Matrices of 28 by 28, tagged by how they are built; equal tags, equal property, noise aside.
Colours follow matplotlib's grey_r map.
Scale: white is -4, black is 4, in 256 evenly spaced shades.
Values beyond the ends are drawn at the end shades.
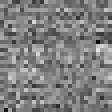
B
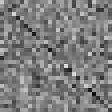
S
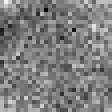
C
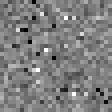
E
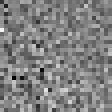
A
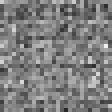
B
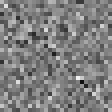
S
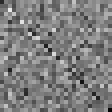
S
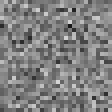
B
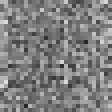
B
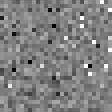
E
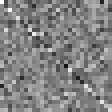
S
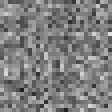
B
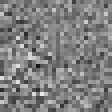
A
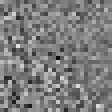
A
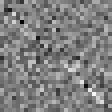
S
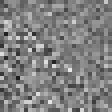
A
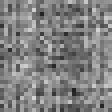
B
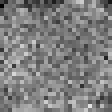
C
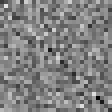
S
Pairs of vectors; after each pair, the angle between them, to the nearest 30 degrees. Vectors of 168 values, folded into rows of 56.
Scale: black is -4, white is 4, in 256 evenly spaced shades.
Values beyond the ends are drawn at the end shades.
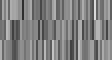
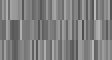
30 degrees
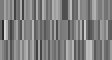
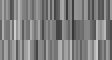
90 degrees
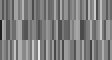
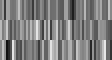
90 degrees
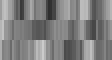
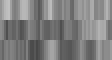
90 degrees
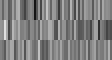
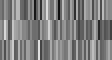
30 degrees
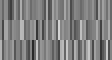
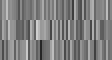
90 degrees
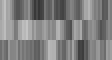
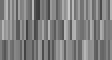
90 degrees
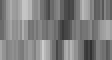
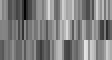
150 degrees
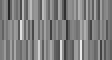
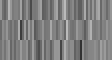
150 degrees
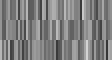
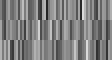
30 degrees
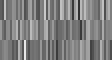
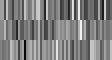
150 degrees
